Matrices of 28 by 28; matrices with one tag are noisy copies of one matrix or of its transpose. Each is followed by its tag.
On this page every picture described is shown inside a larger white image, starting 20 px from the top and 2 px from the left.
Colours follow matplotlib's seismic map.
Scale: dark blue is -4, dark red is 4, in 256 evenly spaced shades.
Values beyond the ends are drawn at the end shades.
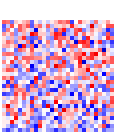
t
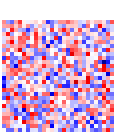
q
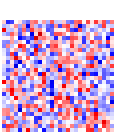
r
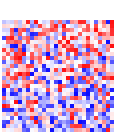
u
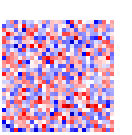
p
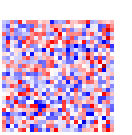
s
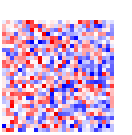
u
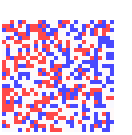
u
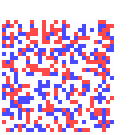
s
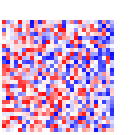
t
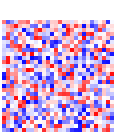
q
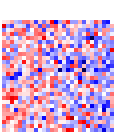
u
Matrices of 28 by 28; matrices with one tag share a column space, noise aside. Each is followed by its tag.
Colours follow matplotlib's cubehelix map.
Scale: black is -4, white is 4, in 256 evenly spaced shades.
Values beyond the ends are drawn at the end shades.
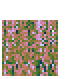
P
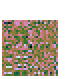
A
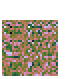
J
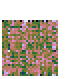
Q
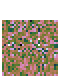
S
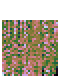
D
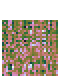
P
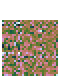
J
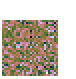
A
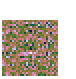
J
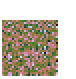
J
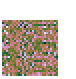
J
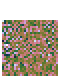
S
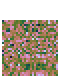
S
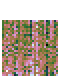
D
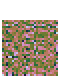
J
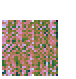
D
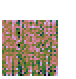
D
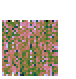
Q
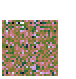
A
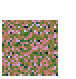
J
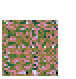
A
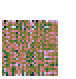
Q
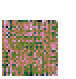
Q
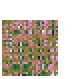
P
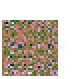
A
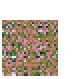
J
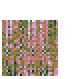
D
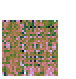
Q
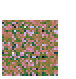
J
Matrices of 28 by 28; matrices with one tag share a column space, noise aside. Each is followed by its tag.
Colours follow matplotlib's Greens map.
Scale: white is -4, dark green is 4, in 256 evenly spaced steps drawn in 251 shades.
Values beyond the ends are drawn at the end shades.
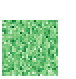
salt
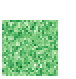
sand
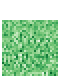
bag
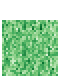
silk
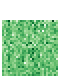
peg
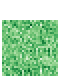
salt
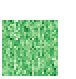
silk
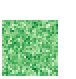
salt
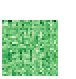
peg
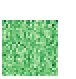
peg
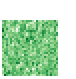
silk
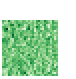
silk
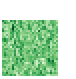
silk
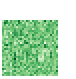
peg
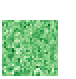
salt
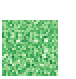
bag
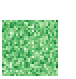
sand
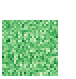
bag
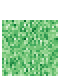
silk
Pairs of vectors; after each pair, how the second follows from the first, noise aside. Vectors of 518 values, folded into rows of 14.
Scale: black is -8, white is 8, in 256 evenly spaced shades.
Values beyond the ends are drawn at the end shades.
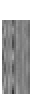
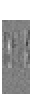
wrapped around, negated, partly zeroed.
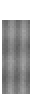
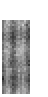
wrapped around, negated, scaled up.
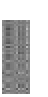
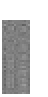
reversed, negated, shrunk.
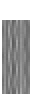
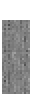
wrapped around, negated, partly zeroed.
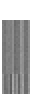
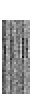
wrapped around, negated, scaled up.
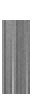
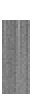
reversed, shrunk.
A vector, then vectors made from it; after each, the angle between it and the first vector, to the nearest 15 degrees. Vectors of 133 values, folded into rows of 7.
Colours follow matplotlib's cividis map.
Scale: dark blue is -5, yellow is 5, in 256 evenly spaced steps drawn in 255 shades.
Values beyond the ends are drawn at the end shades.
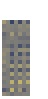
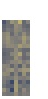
135 degrees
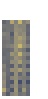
135 degrees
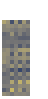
30 degrees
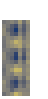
105 degrees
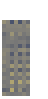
15 degrees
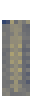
120 degrees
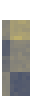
105 degrees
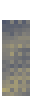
120 degrees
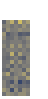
135 degrees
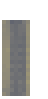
75 degrees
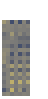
15 degrees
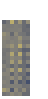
150 degrees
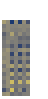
15 degrees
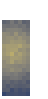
105 degrees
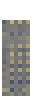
165 degrees
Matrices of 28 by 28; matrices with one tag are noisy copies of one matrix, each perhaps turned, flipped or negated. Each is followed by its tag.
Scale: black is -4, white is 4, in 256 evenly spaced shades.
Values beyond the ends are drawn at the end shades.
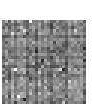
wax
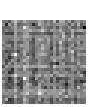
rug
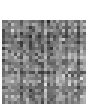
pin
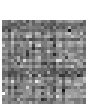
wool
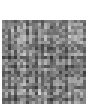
wax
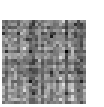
wool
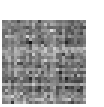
wool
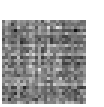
wax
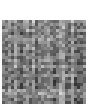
rug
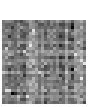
wool
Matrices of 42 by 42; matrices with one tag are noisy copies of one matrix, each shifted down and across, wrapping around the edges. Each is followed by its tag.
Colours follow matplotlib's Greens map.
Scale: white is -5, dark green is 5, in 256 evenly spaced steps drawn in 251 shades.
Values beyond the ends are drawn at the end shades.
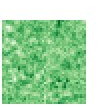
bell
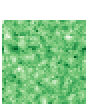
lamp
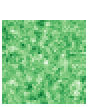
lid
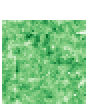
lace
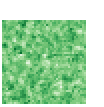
lid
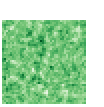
lid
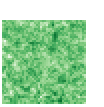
bell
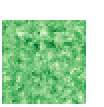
lamp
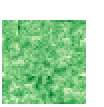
lace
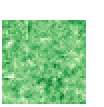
lace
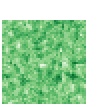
lamp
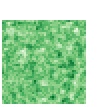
lid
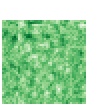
lamp
